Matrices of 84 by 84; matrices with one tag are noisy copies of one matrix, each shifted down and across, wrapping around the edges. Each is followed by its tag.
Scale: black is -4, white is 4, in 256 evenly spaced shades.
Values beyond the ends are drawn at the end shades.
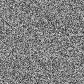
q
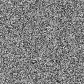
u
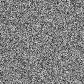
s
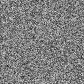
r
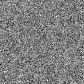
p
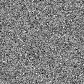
r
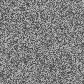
q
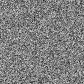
u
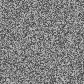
p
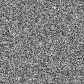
q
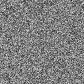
r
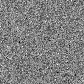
p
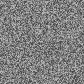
p
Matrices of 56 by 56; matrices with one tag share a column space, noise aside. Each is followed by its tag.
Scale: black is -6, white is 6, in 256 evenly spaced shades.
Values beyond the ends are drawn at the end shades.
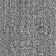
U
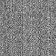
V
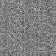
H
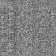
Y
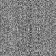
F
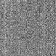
V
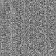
Y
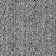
F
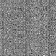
V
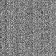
Y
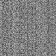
Y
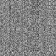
F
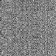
V
